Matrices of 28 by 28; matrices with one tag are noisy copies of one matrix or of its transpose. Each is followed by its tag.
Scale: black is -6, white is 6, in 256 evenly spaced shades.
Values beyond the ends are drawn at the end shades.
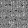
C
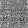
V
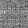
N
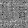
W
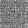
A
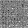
A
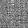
N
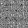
C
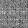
N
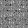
C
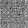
A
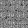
C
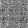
V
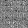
C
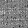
N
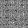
C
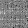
N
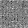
A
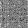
V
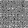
A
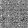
V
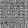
A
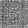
A
